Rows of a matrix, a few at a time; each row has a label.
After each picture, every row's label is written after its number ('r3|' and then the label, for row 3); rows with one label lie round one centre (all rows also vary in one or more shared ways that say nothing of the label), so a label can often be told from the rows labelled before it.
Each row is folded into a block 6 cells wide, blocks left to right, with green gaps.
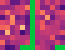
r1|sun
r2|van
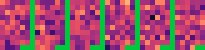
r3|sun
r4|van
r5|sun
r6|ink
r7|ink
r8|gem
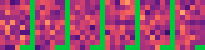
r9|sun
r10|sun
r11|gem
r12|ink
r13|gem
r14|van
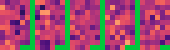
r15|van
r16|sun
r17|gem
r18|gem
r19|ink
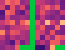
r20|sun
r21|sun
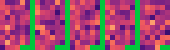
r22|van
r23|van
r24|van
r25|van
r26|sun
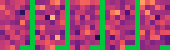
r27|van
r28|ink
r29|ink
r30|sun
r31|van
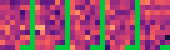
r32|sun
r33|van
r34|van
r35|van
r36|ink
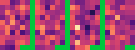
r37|sun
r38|van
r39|van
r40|van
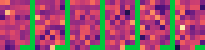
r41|sun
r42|gem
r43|ink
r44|sun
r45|gem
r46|van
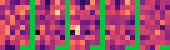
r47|sun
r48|ink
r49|van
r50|ink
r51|gem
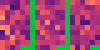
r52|gem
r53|sun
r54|ink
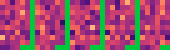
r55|ink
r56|van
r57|sun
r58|ink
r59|ink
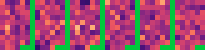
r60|van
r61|sun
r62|sun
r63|van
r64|ink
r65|gem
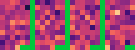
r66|gem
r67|sun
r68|gem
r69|sun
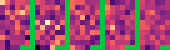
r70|ink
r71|sun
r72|van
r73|van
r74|sun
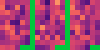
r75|van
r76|ink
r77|van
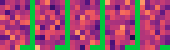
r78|gem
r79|gem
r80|gem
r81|ink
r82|van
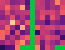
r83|sun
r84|ink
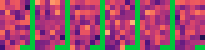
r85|van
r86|ink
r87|ink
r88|sun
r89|sun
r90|ink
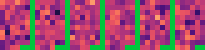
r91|ink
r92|sun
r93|ink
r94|sun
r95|gem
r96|van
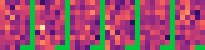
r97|van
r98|van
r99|ink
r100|gem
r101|ink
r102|sun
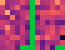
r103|van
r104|ink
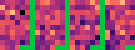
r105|sun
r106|gem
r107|ink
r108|ink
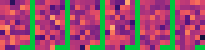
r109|sun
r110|gem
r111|gem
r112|van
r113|gem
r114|ink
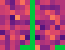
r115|ink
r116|gem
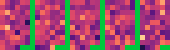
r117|van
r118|sun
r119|gem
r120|gem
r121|ink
